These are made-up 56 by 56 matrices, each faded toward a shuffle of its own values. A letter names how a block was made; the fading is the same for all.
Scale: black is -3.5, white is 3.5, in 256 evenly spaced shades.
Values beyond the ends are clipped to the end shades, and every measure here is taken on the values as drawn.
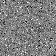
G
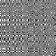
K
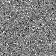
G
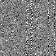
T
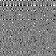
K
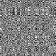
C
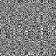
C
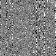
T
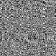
C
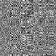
C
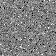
G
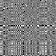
K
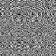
C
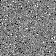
G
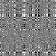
K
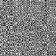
C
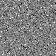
G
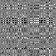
K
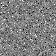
G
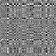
K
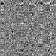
C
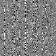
T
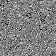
G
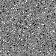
G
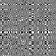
K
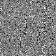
T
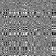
K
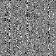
T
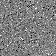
G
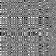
K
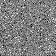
G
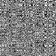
C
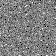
G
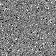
G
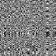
C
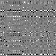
K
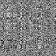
C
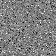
G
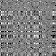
K
